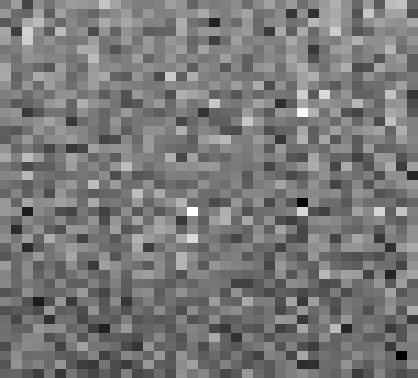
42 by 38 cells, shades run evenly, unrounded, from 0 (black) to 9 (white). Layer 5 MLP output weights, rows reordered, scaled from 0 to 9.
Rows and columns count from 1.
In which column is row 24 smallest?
3
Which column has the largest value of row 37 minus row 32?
31
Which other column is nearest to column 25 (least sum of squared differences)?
2
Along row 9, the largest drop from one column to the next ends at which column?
17
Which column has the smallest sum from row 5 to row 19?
33
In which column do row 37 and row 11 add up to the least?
10
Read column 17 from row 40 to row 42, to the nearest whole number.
5 5 5
